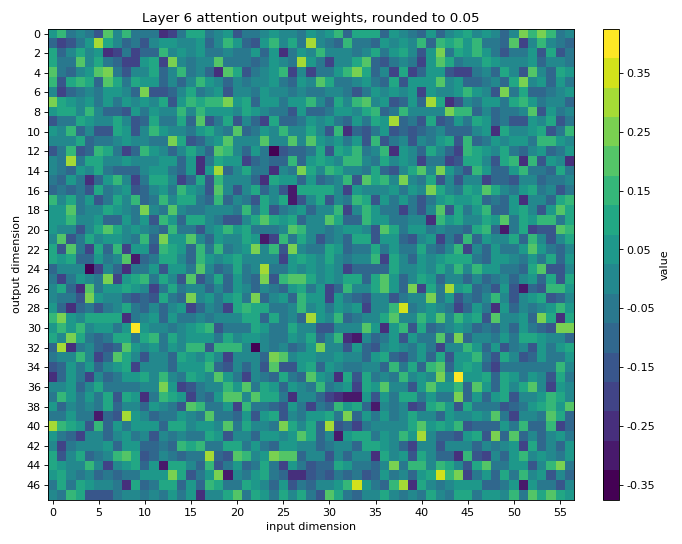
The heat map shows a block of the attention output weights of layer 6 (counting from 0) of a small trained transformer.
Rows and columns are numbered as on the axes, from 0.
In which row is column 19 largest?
7
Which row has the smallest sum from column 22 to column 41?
45
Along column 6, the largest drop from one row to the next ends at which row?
2
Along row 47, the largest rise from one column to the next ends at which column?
30
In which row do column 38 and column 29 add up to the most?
28
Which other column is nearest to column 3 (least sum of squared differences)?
11
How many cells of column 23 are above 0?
20
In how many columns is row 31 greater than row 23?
24
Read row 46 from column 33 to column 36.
0.35 0.05 -0.05 -0.1
